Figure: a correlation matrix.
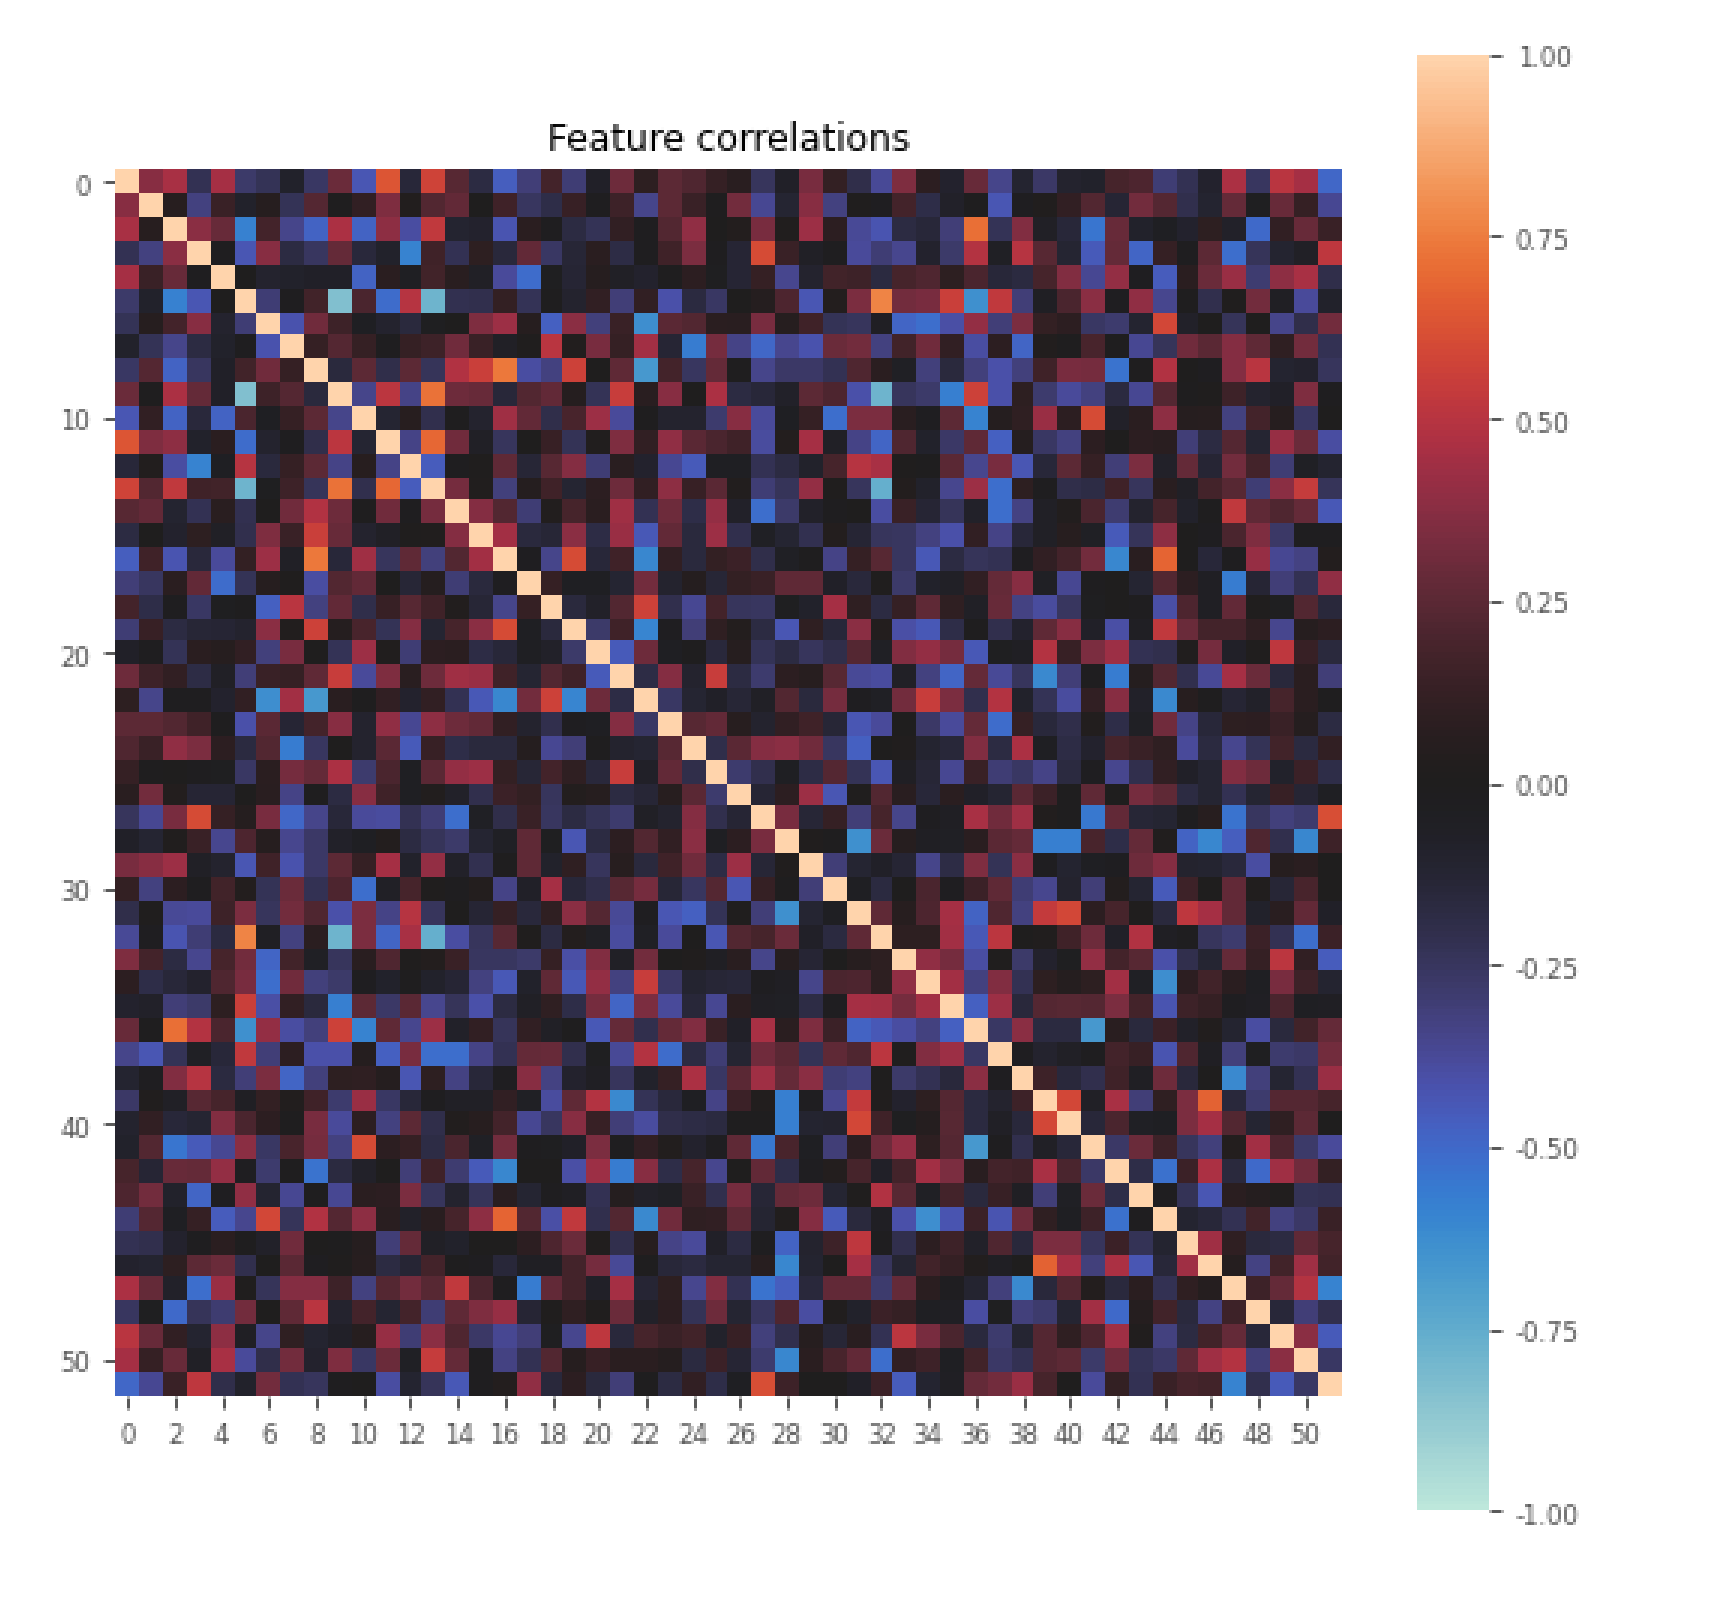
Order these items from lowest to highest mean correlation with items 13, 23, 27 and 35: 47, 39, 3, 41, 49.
41, 47, 39, 49, 3
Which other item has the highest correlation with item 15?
8
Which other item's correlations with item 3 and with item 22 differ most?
6
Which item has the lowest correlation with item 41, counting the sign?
36
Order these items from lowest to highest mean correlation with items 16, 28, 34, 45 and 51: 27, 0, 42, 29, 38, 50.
0, 50, 29, 42, 38, 27
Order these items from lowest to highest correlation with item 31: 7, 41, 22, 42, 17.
17, 22, 41, 42, 7
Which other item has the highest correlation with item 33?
49
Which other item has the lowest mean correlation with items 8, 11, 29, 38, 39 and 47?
37
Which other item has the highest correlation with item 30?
18
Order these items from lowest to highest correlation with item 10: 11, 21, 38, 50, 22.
21, 50, 11, 22, 38
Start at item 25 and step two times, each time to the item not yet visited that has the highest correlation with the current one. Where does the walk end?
9
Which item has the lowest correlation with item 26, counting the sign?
30
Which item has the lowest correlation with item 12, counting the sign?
3
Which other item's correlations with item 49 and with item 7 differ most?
24
